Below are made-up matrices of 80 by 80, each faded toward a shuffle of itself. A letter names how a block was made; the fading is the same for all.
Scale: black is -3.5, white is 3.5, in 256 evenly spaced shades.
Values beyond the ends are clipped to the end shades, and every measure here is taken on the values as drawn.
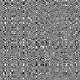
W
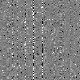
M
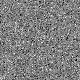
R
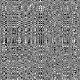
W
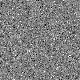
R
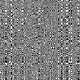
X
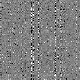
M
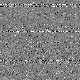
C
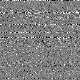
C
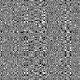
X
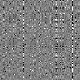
W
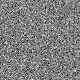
R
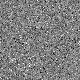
R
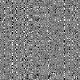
M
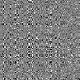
X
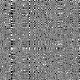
W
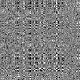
X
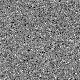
R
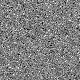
R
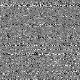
C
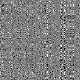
M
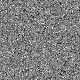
R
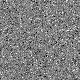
R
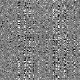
M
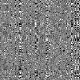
M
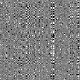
W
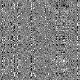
M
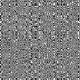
W
